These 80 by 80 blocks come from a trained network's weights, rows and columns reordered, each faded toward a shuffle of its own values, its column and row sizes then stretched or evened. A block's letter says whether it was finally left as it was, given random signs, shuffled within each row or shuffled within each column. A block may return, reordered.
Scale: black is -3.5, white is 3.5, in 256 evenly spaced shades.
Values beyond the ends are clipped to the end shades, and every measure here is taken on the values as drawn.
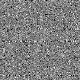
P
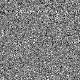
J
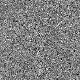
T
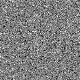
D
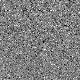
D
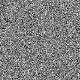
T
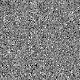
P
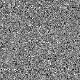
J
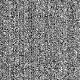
P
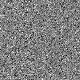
T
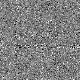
J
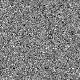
D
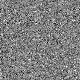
D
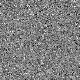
D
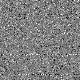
D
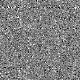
J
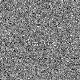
D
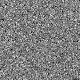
D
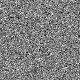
D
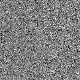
T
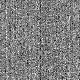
T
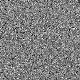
D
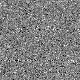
D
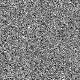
J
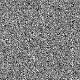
J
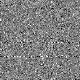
P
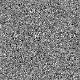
J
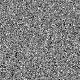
D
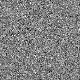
J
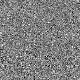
J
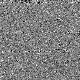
D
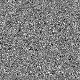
D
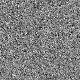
D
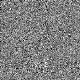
J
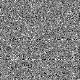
J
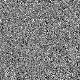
J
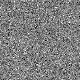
T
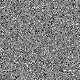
J
